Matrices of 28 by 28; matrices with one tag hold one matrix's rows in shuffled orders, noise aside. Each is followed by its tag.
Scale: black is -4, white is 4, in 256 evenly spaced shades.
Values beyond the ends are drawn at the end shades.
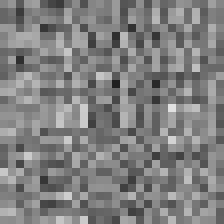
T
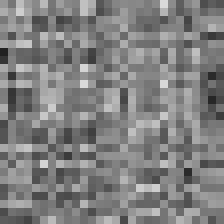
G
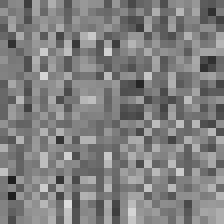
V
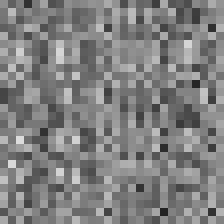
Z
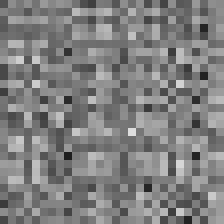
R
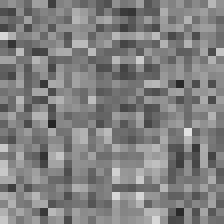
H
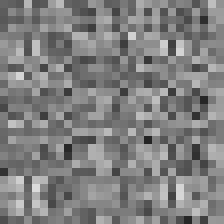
R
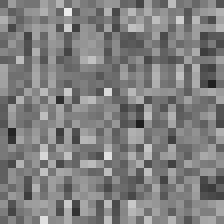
V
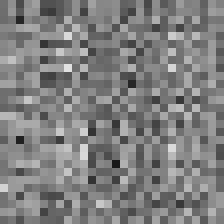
T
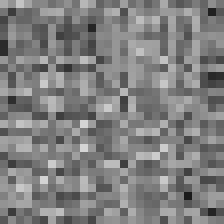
G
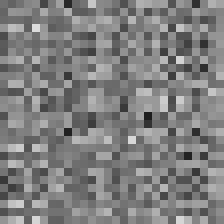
R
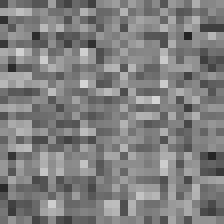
G
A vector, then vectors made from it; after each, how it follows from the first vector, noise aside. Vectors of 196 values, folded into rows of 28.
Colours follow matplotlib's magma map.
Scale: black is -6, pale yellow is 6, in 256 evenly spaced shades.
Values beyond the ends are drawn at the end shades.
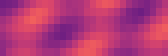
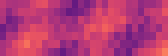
reversed, negated.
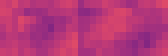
wrapped around, shrunk.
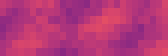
reversed, negated, shrunk.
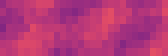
reversed, negated, shrunk.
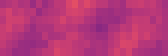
reversed, shrunk.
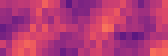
reversed, negated.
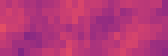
reversed, shrunk.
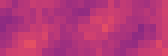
reversed, negated, shrunk.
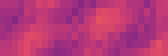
reversed, negated, shrunk.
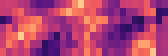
wrapped around, scaled up.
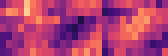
wrapped around, scaled up.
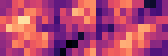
wrapped around, scaled up.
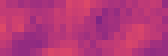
reversed, shrunk.
